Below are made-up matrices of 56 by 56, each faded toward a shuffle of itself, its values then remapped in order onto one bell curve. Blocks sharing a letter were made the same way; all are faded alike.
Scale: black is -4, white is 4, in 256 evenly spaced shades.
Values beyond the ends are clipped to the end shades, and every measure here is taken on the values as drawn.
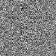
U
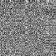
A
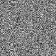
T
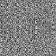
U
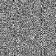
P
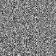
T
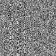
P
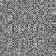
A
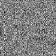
T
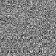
A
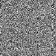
T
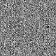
T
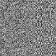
P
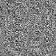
T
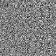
T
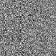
T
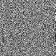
P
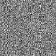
U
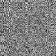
U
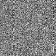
T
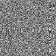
T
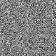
T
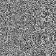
P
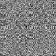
A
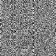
P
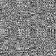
A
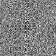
T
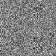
P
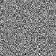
U
